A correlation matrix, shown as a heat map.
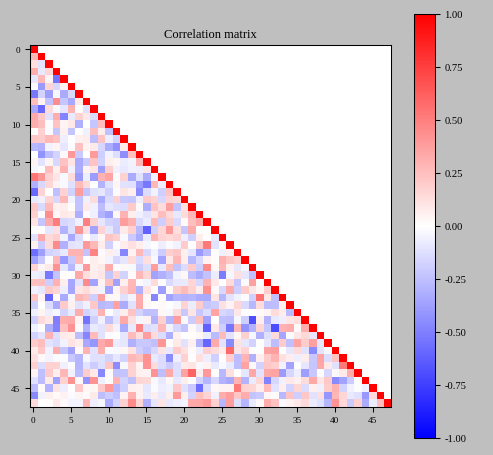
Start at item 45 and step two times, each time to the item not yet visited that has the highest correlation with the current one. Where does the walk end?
8
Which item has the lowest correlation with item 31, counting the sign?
44
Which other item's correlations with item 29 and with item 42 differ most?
41
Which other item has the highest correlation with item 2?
22
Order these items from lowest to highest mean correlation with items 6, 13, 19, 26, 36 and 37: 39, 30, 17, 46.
17, 39, 30, 46
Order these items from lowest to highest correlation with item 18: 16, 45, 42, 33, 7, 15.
15, 33, 42, 45, 7, 16
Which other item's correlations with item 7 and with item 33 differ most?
23
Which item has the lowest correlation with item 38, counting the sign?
7
